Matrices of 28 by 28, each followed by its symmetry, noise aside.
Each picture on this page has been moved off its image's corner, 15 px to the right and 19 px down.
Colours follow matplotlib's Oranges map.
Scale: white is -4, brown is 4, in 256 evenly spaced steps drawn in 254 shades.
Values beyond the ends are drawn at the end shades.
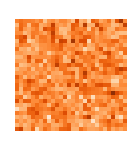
symmetric across the other diagonal.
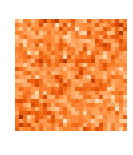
same after a half turn.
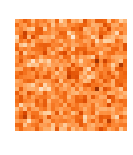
mirrored top to bottom.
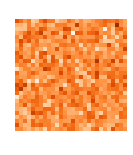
no symmetry.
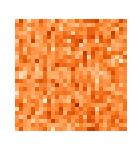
mirrored top to bottom.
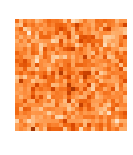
symmetric.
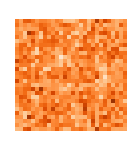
mirrored top to bottom.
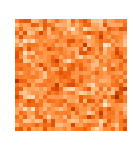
mirrored top to bottom.
